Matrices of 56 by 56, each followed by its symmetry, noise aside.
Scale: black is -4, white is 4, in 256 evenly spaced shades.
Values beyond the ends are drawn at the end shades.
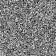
symmetric across the other diagonal.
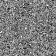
mirrored top to bottom.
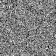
antisymmetric.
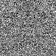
mirrored left to right.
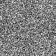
same after a half turn.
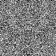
mirrored left to right.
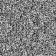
mirrored top to bottom.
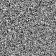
antisymmetric.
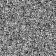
antisymmetric.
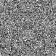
mirrored left to right.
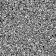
same after a half turn.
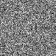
mirrored top to bottom.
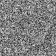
symmetric.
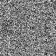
mirrored top to bottom.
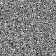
symmetric across the other diagonal.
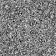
symmetric.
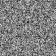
mirrored left to right.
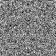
mirrored left to right.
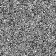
symmetric across the other diagonal.
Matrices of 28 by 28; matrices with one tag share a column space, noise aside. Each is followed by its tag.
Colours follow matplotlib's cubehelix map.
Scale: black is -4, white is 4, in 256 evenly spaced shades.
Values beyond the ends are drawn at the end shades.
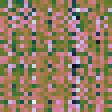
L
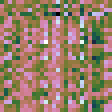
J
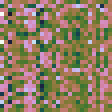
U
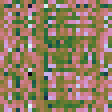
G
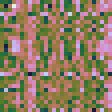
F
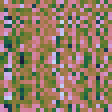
G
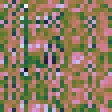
G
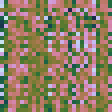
L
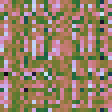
F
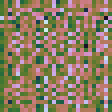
L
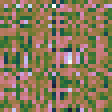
G
